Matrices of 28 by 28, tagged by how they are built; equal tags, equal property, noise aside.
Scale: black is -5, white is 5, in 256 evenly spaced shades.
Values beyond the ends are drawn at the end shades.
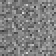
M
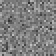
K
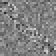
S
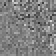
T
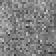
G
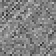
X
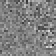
T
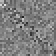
S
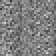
M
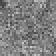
G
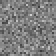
K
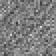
X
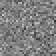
K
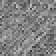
X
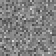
K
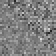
T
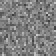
K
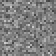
M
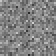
M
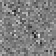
S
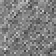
X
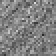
X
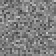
K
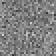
K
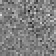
T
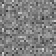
M
